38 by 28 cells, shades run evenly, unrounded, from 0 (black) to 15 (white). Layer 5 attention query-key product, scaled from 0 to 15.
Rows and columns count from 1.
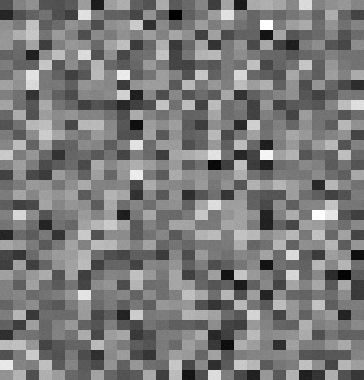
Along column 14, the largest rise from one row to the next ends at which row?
3
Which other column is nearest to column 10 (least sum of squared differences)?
9
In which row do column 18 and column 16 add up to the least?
28
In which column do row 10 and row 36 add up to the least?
11
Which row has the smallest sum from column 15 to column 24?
17
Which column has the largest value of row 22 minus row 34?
25
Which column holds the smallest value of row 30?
21
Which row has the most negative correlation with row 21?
35
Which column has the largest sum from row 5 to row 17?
4
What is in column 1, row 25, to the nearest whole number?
10
